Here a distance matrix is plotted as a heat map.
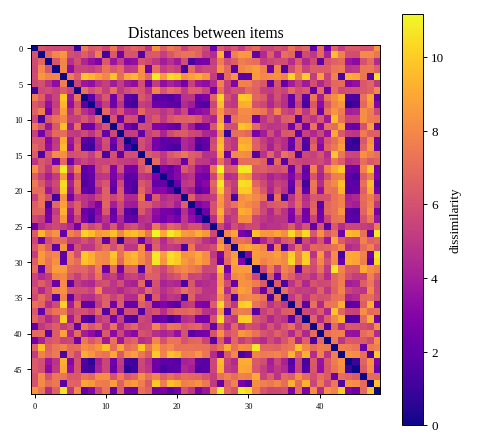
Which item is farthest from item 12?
42
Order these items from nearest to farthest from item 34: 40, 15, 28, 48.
15, 48, 40, 28
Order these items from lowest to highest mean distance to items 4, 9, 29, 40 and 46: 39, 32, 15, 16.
39, 16, 32, 15
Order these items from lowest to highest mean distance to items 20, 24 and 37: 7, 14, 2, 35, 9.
14, 7, 2, 9, 35
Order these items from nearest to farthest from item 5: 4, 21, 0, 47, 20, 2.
21, 20, 2, 0, 47, 4
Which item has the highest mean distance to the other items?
26
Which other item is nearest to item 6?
0
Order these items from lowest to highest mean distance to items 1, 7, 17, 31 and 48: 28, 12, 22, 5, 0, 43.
12, 5, 22, 28, 0, 43
